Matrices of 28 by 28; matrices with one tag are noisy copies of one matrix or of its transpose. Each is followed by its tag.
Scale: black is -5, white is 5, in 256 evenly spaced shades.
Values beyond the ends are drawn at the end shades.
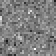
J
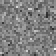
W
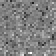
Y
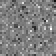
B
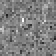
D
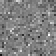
J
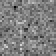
D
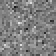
D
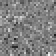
W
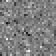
B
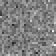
Y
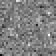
J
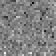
Y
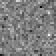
J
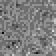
Y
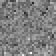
Y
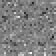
Y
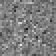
D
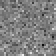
Y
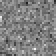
J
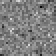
J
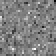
J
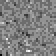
B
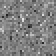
D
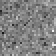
Y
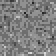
Y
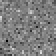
J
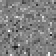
W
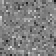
J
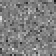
J
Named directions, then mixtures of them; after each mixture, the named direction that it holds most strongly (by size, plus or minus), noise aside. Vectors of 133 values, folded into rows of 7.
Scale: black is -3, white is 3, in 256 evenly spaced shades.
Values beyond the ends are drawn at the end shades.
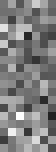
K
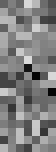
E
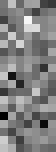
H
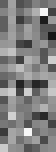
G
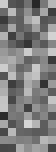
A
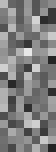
A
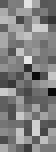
E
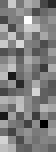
H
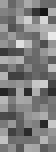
G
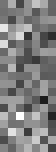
K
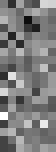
H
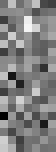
H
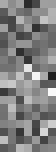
E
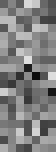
E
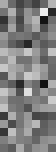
A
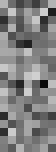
A
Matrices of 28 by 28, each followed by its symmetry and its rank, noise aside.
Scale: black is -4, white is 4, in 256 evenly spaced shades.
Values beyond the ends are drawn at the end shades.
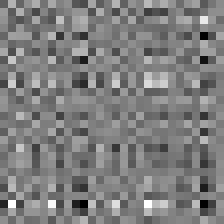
no symmetry, rank two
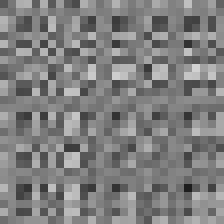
symmetric, rank two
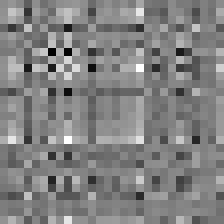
symmetric, rank two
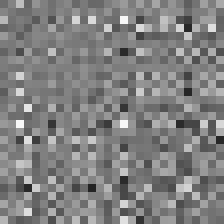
symmetric, rank four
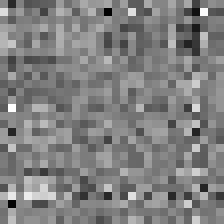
antisymmetric, rank four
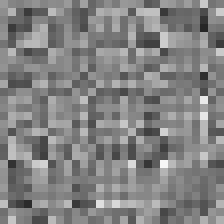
symmetric, rank three
